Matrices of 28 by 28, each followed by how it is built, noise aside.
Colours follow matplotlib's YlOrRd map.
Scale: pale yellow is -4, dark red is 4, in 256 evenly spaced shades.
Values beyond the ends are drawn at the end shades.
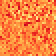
upper triangular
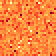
sparse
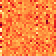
uneven columns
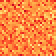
Toeplitz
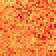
upper triangular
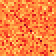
diagonal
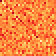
diagonal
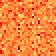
uneven columns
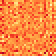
low rank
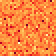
sparse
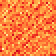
Hankel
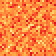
Hankel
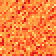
Hankel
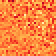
upper triangular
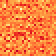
low rank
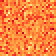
low rank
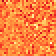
upper triangular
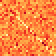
diagonal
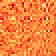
low rank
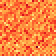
Hankel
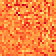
upper triangular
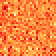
low rank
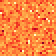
sparse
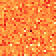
sparse
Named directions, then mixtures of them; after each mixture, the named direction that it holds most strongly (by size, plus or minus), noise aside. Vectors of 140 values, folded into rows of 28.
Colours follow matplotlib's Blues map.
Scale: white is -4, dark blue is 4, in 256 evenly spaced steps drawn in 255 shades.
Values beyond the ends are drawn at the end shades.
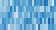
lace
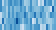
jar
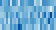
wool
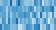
wool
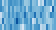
jar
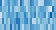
jar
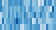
jar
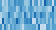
jar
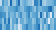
wool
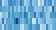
jar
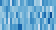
wool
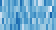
jar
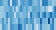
wool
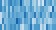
jar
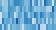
jar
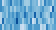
jar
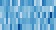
wool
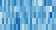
jar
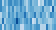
jar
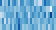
wool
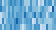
jar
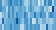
jar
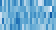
jar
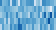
wool
